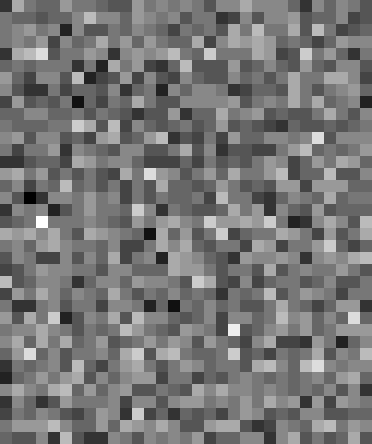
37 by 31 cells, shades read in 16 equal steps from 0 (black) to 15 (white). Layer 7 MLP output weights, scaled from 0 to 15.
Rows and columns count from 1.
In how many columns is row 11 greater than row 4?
9
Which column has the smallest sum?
1
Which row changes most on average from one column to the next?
27
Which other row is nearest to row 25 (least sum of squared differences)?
23
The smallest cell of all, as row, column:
17, 3
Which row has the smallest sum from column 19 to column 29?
11
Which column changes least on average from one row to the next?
21
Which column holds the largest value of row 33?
6
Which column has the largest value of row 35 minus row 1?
26
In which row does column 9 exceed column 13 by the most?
20
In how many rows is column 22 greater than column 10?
13
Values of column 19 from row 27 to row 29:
4 4 7
